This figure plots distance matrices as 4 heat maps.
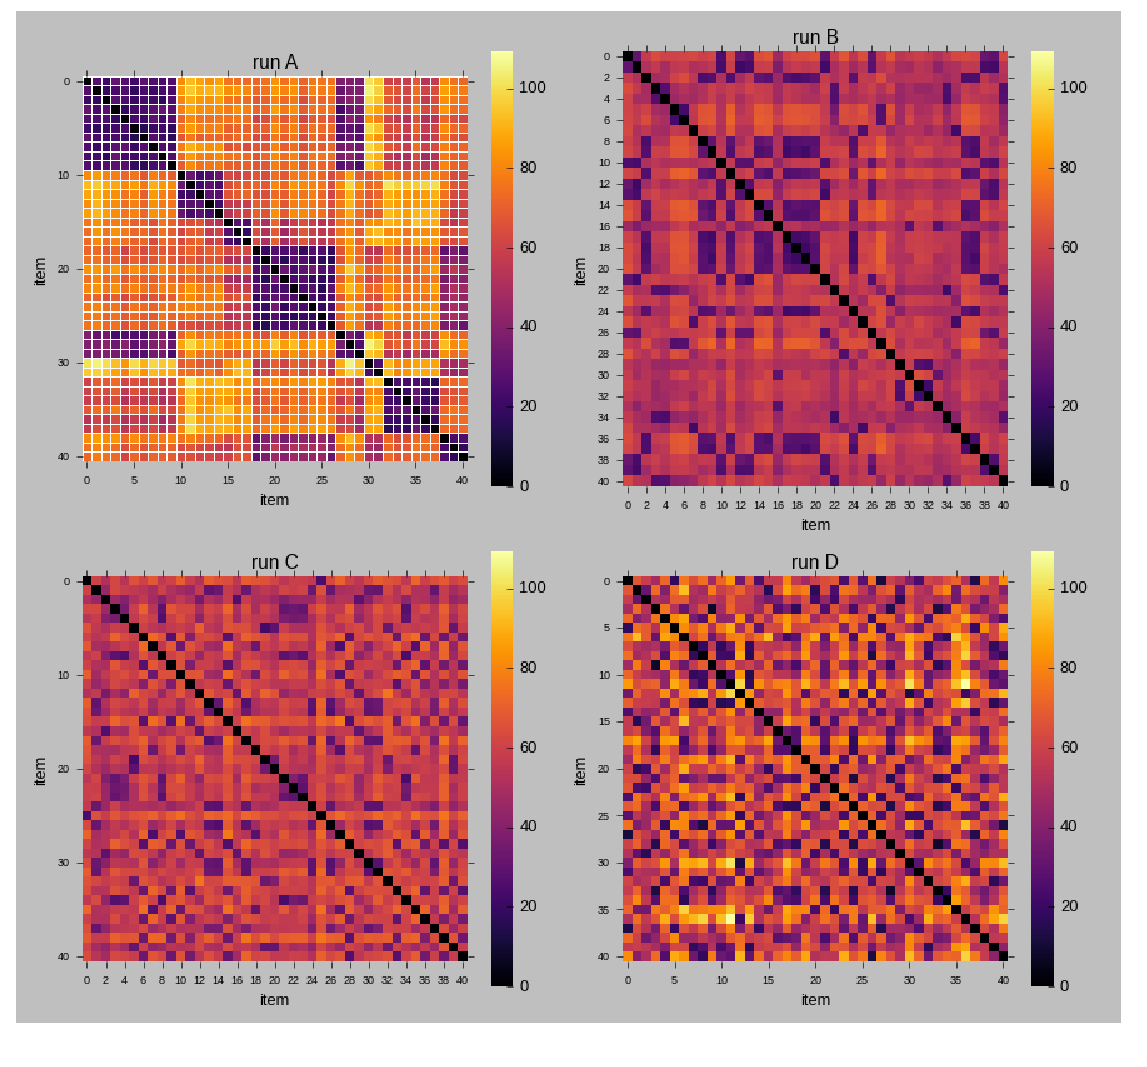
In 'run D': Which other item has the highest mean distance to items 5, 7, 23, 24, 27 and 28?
35
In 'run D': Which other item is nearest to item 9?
3
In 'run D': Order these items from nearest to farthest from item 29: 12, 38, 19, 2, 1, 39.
2, 1, 38, 39, 12, 19
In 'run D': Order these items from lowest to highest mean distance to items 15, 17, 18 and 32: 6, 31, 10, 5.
10, 6, 31, 5
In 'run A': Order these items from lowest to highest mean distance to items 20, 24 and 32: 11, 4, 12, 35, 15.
35, 4, 15, 12, 11
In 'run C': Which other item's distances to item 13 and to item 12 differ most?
17
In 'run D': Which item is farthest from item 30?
11
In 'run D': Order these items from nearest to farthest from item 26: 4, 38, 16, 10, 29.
4, 10, 29, 38, 16
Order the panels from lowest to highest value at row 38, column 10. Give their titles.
run B, run D, run C, run A
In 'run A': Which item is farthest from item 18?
28
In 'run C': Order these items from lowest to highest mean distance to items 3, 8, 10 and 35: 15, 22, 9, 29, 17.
22, 29, 17, 9, 15
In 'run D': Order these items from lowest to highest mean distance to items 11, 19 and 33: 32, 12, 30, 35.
32, 12, 30, 35
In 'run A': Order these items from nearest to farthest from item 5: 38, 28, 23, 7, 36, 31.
7, 28, 36, 23, 38, 31
